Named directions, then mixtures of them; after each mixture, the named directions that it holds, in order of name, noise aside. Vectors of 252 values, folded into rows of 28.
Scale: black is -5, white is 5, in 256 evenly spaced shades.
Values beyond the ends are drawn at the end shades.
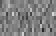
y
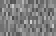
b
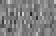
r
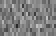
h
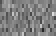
h, y.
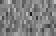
h, r, y.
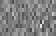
h, y.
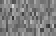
b, h, y.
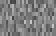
b.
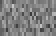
b, h, y.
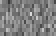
h, r, y.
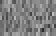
h, r, y.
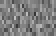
h.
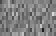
h, y.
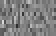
h, r.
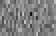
b, r.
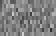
b, y.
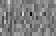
r, y.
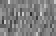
r.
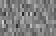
h, r, y.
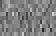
y.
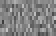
h, r, y.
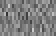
b, h, y.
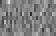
r, y.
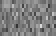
h, y.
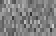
b, r, y.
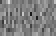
r, y.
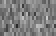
h.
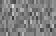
b, h, y.
